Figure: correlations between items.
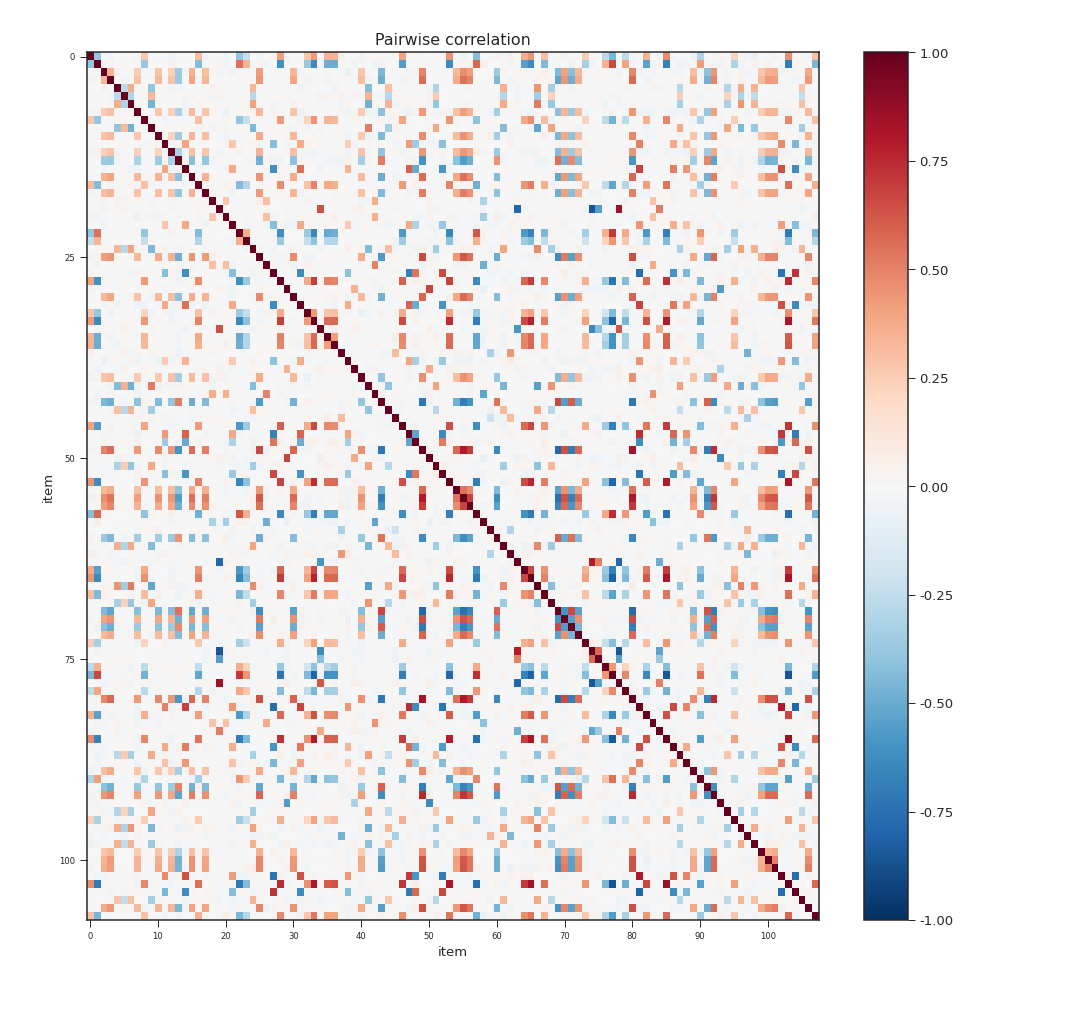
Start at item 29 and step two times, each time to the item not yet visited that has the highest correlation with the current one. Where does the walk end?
39
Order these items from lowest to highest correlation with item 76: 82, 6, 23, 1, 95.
82, 95, 6, 23, 1
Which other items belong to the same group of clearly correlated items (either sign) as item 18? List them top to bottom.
20, 26, 42, 58, 83
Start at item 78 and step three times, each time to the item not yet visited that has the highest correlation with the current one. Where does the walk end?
84
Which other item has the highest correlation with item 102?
81
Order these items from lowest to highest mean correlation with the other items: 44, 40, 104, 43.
43, 104, 44, 40
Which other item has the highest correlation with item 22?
77
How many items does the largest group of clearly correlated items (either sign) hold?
29
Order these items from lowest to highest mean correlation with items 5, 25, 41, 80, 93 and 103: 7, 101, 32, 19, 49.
19, 32, 7, 101, 49
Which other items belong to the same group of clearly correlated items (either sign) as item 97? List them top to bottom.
37, 45, 59, 62
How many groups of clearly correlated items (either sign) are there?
8
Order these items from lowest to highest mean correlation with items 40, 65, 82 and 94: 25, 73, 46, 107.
25, 73, 107, 46
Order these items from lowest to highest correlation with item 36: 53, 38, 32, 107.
38, 32, 107, 53
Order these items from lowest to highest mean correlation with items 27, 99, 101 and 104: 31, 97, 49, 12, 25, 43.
31, 43, 97, 12, 25, 49
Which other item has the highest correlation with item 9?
41
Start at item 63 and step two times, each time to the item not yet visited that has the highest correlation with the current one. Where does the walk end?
75
